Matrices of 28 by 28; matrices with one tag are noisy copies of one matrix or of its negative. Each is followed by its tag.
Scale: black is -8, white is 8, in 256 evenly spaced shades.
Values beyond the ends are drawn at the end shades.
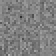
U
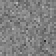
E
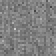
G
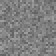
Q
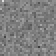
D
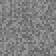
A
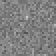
E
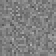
E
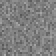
E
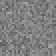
A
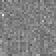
U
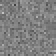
Q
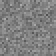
D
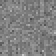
U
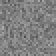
Q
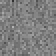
A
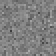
E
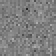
A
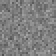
A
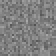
U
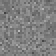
Q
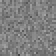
A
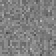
U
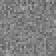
G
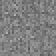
U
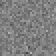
E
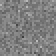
D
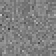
A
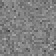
D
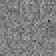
Q
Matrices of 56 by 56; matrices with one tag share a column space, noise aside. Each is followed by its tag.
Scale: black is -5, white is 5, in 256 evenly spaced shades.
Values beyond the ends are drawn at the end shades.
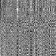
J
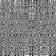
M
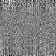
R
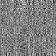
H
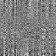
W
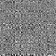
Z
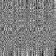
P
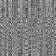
J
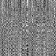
J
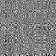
Z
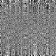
R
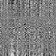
W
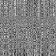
W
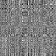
H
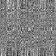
P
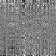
R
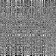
M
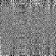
R
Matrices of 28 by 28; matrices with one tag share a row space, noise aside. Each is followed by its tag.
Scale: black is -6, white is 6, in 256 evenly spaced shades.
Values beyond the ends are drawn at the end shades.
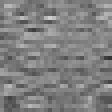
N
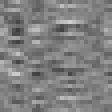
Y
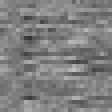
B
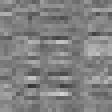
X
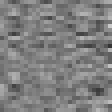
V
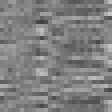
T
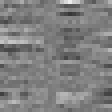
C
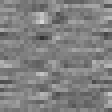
T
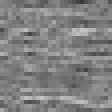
B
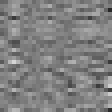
V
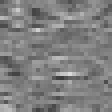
Y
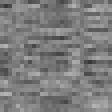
X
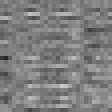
X
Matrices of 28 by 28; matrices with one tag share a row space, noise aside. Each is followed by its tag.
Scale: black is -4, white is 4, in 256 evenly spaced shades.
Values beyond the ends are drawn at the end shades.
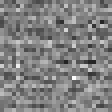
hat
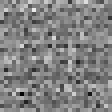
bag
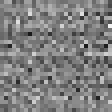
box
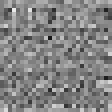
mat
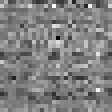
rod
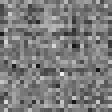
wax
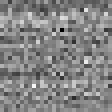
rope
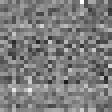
mat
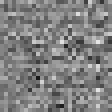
rod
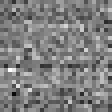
box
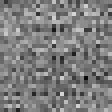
rope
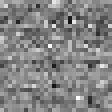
rod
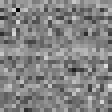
hat
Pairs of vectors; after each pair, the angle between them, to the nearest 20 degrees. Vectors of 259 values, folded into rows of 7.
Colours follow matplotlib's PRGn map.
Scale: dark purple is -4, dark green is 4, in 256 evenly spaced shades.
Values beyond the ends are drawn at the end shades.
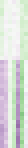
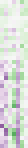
40 degrees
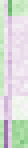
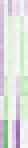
140 degrees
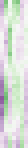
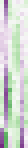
120 degrees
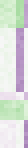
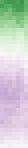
80 degrees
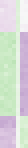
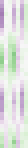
80 degrees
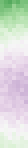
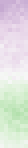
140 degrees
